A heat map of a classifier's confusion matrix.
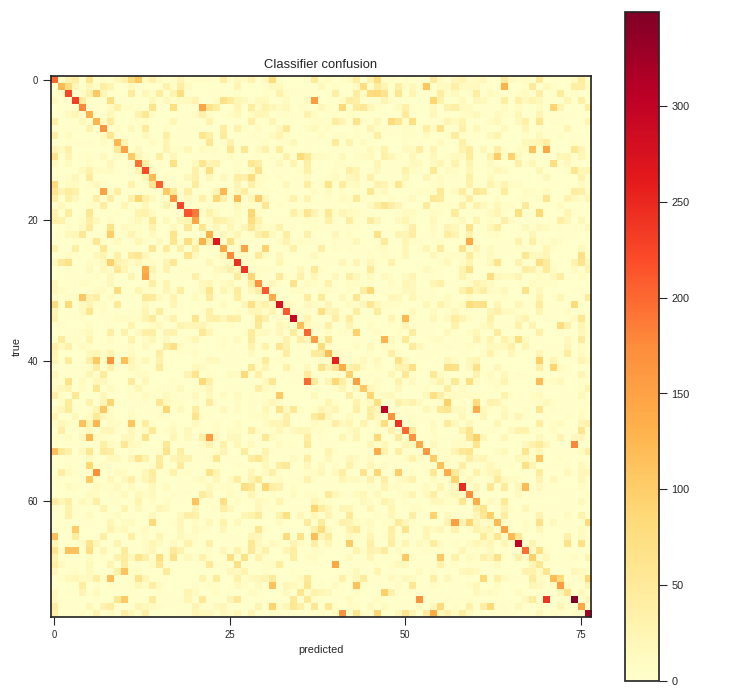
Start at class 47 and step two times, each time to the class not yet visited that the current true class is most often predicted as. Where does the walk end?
20
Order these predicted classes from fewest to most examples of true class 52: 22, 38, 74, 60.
38, 22, 60, 74
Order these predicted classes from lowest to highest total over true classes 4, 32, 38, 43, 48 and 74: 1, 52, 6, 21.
1, 6, 52, 21
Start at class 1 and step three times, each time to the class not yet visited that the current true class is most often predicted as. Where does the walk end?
37
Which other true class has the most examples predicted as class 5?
51
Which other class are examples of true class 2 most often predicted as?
6
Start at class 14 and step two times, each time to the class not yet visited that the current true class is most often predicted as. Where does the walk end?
13
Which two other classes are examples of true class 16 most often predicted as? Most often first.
7, 24
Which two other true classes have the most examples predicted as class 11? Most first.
49, 0
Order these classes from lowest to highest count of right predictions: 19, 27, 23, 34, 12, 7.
7, 12, 19, 27, 23, 34
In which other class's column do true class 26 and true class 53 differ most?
46
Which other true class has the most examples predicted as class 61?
71
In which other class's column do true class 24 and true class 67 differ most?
27
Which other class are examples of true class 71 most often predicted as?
8
